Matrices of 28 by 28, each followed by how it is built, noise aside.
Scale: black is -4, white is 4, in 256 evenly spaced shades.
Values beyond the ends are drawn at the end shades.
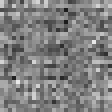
blocks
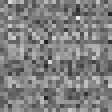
blocks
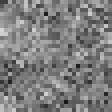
smooth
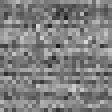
blocks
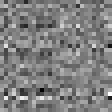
low rank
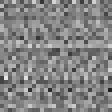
repeating columns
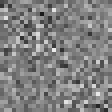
block diagonal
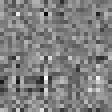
low rank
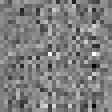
low rank
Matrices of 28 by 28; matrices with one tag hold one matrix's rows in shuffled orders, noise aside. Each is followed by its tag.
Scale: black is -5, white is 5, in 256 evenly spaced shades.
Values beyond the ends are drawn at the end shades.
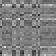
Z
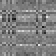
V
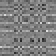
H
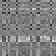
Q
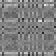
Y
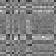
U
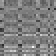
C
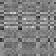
C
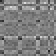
C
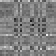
H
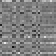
Z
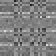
H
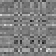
H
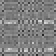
Y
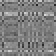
Y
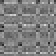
C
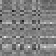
Z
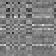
U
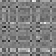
Q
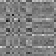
U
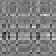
Q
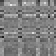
C
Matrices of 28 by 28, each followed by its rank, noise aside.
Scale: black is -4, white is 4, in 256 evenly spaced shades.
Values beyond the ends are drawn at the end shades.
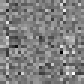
three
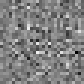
four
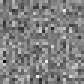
seven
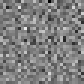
seven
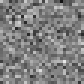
seven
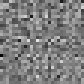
four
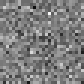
six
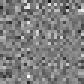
five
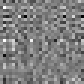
three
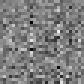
five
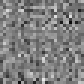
six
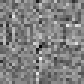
five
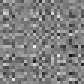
three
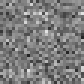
seven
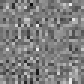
four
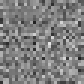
five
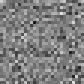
six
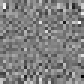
five
